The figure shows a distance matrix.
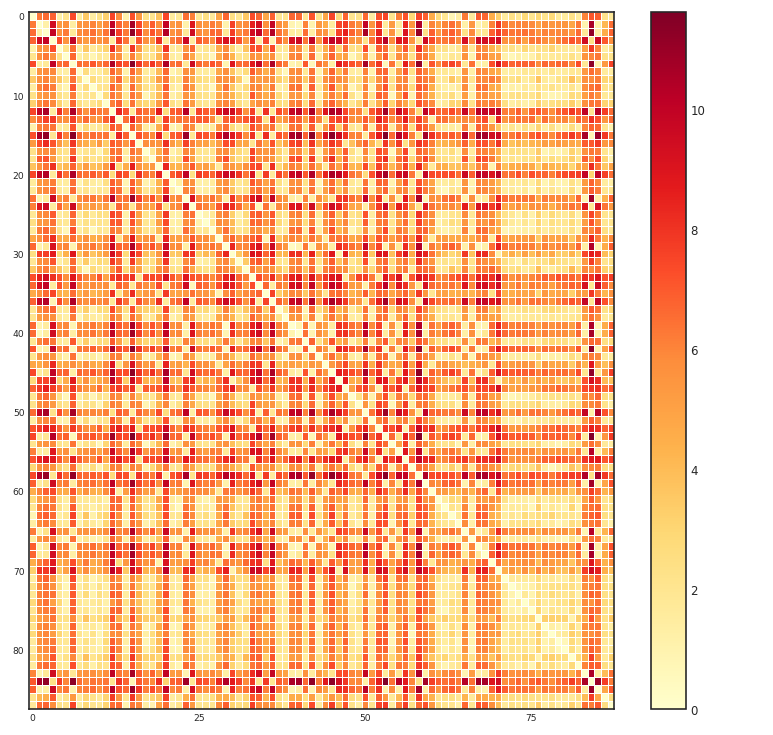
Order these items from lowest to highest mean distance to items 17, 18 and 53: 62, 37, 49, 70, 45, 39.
49, 62, 37, 39, 45, 70
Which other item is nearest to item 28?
35
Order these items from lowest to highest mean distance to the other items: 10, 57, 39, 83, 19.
10, 57, 19, 83, 39
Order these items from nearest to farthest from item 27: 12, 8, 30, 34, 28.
8, 30, 28, 34, 12
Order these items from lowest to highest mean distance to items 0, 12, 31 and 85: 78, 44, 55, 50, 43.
43, 78, 55, 44, 50
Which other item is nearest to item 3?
36
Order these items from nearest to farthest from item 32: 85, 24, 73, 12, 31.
73, 31, 24, 12, 85
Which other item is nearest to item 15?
84
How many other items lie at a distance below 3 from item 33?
4
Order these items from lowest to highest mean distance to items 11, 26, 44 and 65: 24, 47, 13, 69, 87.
87, 69, 13, 47, 24
